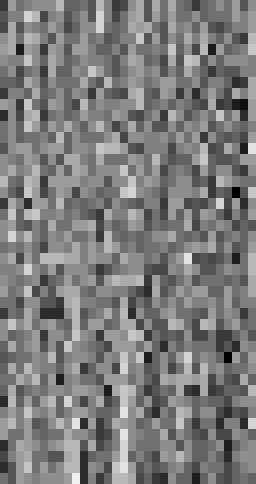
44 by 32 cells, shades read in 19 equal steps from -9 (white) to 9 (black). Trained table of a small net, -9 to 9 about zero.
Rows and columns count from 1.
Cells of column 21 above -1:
33
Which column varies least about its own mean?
12
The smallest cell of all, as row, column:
44, 10
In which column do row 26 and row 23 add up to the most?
6
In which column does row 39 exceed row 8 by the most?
11
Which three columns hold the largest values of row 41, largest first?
29, 1, 13
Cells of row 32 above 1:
11
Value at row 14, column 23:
0
